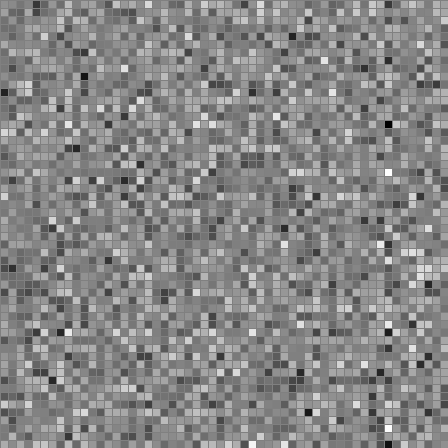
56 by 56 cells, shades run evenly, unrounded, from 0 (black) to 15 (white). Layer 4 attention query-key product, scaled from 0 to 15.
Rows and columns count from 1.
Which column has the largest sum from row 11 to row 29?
25
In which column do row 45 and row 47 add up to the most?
22
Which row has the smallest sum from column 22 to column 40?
48
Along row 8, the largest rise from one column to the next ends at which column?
41
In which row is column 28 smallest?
45
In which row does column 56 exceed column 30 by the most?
34
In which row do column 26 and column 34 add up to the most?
11
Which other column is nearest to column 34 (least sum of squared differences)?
12
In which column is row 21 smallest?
18
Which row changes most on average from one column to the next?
42
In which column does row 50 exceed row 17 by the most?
40
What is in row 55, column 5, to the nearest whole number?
8
